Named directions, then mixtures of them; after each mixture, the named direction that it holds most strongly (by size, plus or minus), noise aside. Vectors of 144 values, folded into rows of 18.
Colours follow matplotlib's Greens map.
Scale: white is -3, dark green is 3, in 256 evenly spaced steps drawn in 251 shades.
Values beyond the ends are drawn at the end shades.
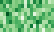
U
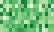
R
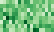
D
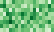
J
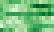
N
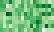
U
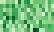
D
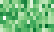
R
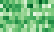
R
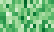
U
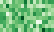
U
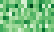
R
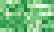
N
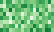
J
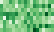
D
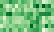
N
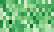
D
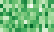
R
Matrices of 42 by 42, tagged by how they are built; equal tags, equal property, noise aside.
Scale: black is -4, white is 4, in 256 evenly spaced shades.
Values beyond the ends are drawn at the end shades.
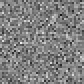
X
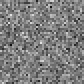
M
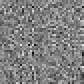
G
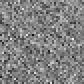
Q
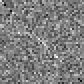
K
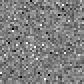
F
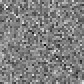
K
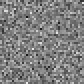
X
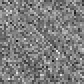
Q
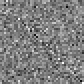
K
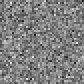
X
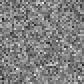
Q
